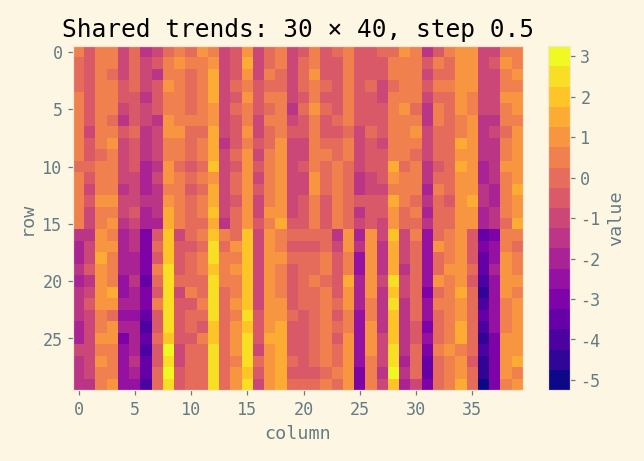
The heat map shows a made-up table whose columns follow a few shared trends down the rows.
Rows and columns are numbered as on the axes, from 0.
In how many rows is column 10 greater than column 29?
14
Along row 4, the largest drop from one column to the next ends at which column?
13
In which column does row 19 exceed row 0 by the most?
8
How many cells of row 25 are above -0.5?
22
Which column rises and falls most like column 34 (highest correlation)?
3
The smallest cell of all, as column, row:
36, 29
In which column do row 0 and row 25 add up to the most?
15
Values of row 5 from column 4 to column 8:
-1 -0.5 -1 -0.5 0.5
